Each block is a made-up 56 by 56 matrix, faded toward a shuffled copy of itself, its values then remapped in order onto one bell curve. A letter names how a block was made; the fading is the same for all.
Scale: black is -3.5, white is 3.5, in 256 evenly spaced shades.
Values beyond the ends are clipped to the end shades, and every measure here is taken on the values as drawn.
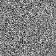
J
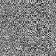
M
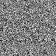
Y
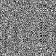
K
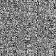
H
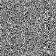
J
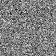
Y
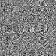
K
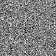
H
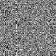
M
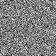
Y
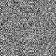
K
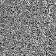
J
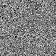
Y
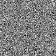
H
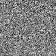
Y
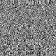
K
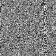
H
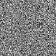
H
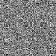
K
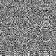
K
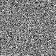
Y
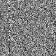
J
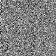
J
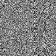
H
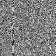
J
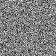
Y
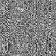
M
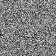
Y
